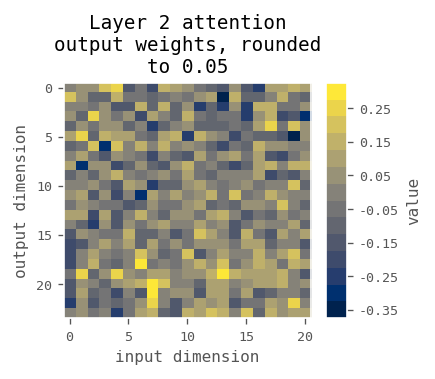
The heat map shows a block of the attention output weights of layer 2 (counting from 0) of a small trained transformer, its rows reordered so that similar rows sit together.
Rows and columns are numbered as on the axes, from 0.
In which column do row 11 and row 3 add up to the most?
17
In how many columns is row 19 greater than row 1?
14
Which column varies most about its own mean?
7
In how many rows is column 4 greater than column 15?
10
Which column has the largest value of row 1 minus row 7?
18
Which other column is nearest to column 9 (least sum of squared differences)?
3
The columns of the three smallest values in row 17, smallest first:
0, 11, 8
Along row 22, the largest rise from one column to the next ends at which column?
1
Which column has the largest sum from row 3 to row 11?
16
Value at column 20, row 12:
-0.1
